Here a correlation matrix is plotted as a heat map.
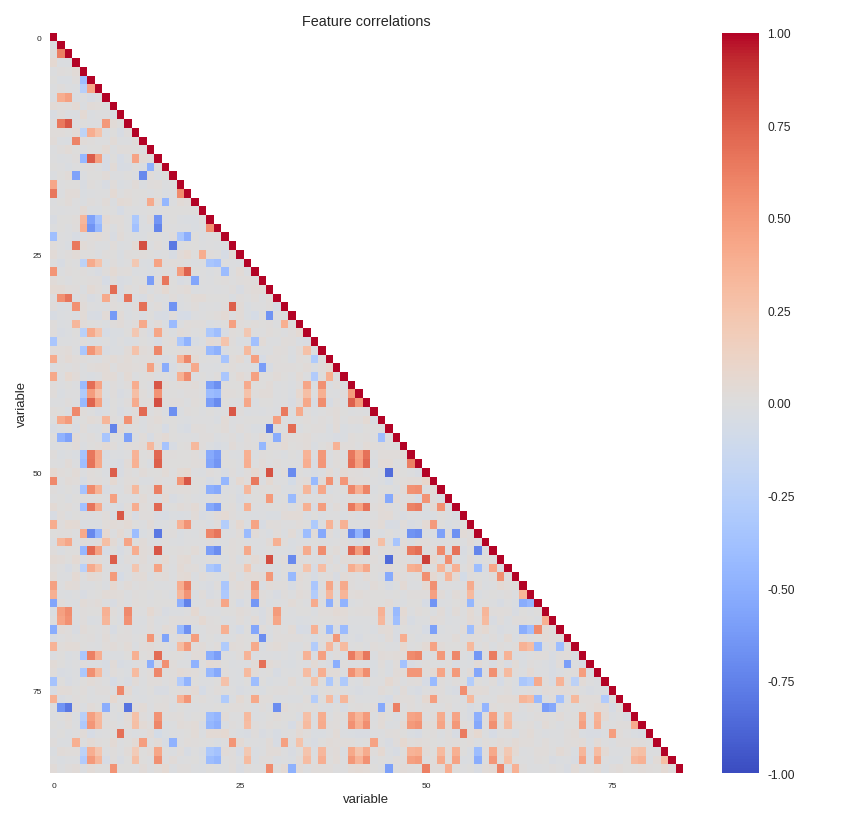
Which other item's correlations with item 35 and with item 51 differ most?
18
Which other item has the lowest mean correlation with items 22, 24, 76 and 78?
16
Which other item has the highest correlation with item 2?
10
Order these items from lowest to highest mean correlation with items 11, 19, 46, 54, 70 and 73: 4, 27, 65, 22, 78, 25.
22, 4, 65, 25, 27, 78
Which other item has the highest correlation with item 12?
24
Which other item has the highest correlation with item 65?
68
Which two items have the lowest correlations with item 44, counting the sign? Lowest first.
77, 46
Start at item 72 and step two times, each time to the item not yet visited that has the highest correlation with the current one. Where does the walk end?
15
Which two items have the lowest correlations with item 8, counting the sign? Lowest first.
45, 32
